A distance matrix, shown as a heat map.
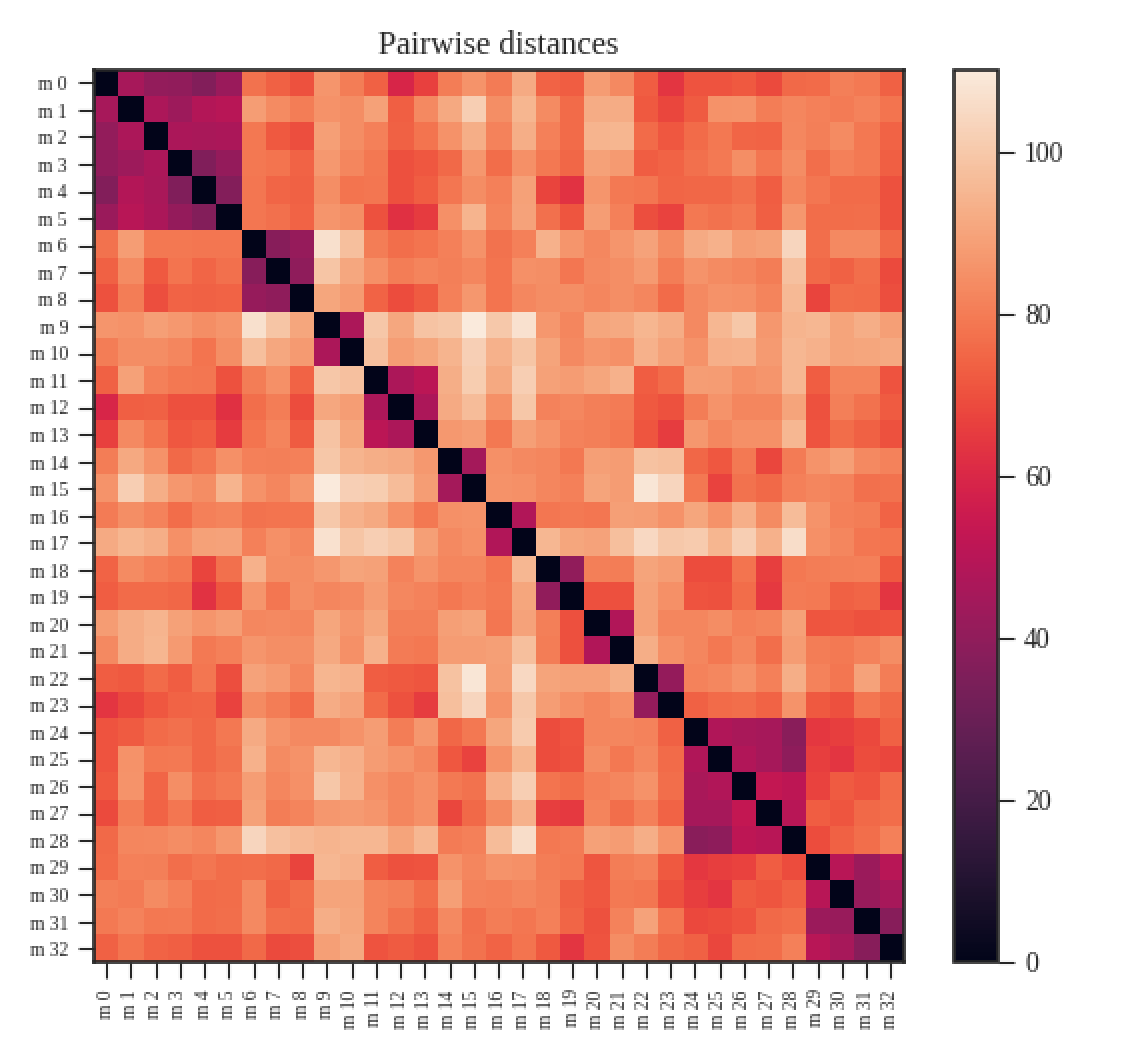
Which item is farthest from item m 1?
m 15
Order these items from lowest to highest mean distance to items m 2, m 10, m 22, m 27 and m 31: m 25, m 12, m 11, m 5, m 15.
m 5, m 25, m 12, m 11, m 15
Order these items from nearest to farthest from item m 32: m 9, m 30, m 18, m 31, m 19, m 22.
m 31, m 30, m 19, m 18, m 22, m 9
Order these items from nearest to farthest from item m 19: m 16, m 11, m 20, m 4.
m 4, m 20, m 16, m 11
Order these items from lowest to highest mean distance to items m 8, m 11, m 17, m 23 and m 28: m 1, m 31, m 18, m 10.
m 31, m 1, m 18, m 10
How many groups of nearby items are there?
11
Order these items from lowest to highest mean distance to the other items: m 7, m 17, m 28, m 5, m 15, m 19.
m 5, m 19, m 7, m 28, m 15, m 17
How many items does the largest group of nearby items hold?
6
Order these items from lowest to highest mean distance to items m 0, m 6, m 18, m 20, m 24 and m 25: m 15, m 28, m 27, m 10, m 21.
m 27, m 28, m 21, m 15, m 10
